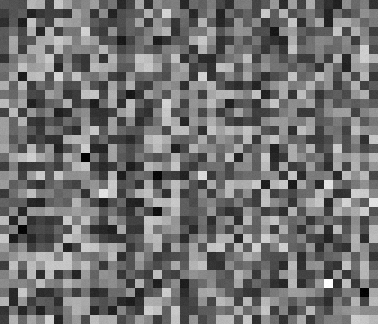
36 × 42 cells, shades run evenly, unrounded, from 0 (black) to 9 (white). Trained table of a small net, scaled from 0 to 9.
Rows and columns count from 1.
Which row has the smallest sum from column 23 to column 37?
7
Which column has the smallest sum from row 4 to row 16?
14
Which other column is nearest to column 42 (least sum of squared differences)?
30
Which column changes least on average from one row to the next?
22
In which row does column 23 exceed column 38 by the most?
20
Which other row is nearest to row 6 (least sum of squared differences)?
9
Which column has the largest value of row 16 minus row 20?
18
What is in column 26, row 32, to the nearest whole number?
3
